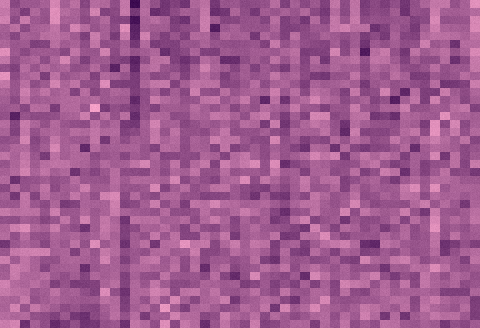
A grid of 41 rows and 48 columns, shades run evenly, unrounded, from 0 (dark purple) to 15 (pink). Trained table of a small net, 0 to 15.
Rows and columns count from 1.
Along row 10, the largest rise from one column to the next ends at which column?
6
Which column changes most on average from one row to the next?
16
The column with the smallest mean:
14
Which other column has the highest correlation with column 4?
2
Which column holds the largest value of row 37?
11
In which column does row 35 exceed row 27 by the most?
43
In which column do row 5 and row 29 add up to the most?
44
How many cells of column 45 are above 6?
35
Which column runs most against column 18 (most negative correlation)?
48
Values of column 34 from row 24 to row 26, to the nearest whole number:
9 7 7
